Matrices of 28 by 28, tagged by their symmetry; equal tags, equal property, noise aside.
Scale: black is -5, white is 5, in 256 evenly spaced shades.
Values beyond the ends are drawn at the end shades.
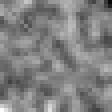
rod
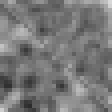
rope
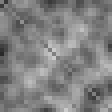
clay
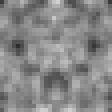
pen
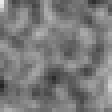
rod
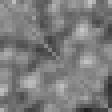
clay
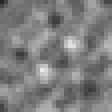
clay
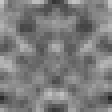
pen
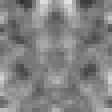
pen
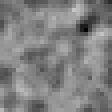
rope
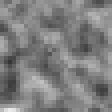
rod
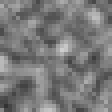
rope
